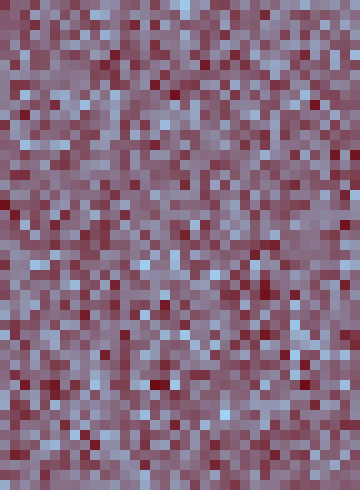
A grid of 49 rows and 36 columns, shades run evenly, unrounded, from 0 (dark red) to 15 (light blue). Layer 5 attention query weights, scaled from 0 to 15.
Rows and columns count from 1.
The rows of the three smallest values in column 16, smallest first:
39, 9, 15
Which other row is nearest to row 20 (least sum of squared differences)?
8
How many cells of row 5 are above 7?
22
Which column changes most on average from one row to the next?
27
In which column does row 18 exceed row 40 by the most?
6
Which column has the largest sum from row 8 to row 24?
20
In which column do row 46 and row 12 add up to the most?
12
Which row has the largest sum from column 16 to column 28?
13
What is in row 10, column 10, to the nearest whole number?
11
